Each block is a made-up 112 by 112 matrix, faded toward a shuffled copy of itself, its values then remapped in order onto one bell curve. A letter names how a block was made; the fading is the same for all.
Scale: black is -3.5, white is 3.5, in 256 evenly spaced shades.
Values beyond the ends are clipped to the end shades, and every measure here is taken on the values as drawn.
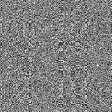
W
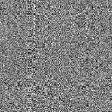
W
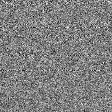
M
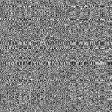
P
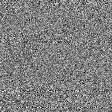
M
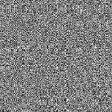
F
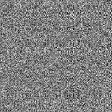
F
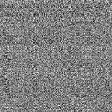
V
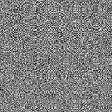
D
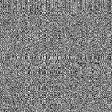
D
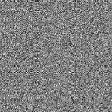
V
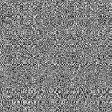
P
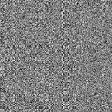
F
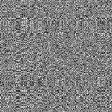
D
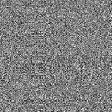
V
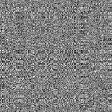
D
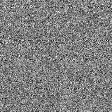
M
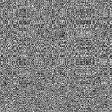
D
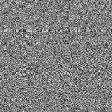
V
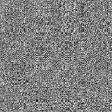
F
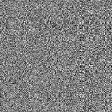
F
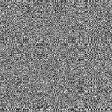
P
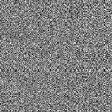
F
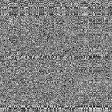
P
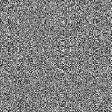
F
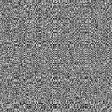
D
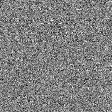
M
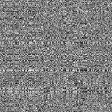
P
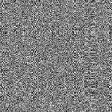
W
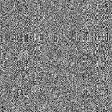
W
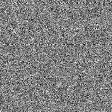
M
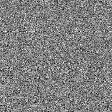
M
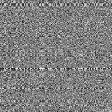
P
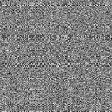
P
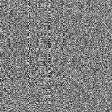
W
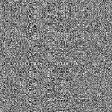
W
